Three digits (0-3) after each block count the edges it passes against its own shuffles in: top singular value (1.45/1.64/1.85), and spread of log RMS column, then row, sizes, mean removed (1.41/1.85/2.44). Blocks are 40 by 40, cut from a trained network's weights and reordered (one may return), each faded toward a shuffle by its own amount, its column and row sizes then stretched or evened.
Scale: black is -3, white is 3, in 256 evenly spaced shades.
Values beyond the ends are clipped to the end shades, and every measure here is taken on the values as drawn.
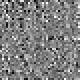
1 1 2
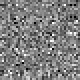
2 1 2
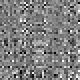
2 2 3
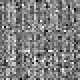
3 0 1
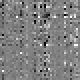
1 3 2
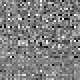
1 1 3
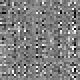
2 3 2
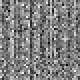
3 1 0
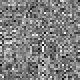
2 1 0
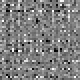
1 0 3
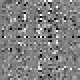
0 3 2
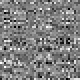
3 2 3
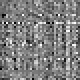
3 0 3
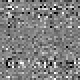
2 2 3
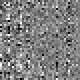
1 3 0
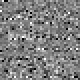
0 0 2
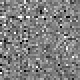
0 2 1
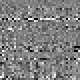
2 1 3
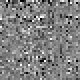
0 2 2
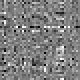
2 3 2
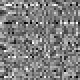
2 1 2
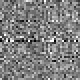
2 0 2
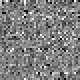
0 0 2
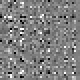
1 3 2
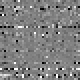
0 1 3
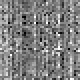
3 2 1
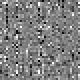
0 3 0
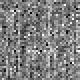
1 0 0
